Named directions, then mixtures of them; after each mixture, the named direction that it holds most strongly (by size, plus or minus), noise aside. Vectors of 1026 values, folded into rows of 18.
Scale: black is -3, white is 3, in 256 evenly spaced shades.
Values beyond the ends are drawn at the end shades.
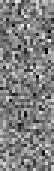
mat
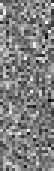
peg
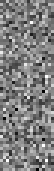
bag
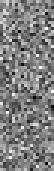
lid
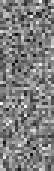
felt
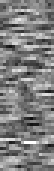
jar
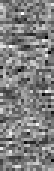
jar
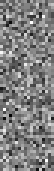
bag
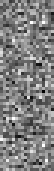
bag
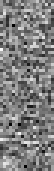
peg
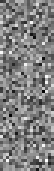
bag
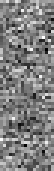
mat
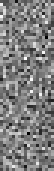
peg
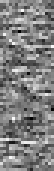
jar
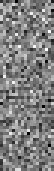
peg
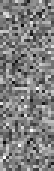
felt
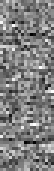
lid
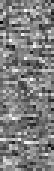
jar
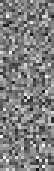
bag
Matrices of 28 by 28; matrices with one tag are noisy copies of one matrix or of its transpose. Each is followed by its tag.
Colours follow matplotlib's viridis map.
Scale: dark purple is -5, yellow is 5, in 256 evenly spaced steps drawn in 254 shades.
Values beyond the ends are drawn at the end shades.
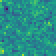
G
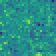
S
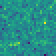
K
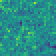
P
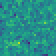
K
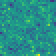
S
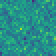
S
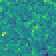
P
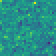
P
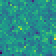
S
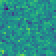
G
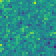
P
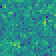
K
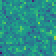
S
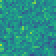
P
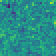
G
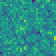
S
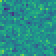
G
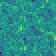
S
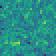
K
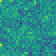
P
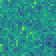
P
